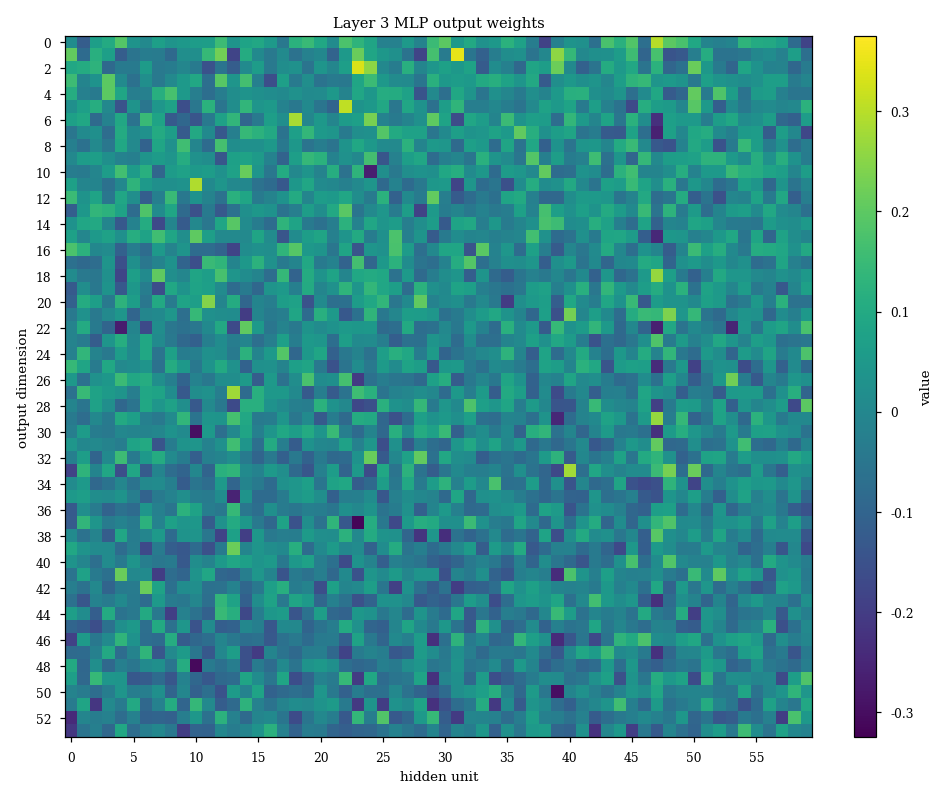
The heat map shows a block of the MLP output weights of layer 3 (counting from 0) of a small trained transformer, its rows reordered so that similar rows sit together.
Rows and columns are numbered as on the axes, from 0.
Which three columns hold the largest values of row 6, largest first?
18, 24, 29
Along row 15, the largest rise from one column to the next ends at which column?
48
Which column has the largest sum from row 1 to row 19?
23
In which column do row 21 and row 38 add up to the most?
47
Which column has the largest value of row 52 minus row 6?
58
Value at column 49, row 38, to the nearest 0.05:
0
